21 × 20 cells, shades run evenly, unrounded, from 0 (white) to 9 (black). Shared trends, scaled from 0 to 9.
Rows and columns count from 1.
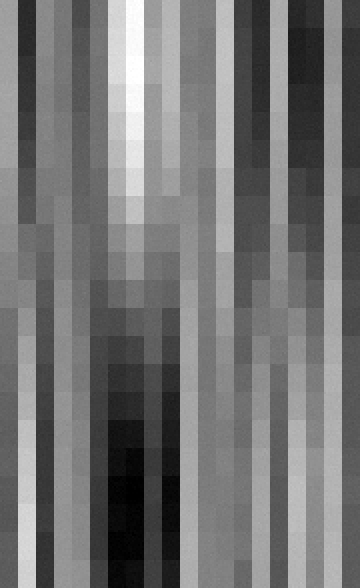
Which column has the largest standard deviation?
8
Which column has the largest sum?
20
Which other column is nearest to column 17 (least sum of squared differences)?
15
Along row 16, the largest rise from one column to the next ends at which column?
3
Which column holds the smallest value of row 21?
2
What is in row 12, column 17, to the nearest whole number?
4
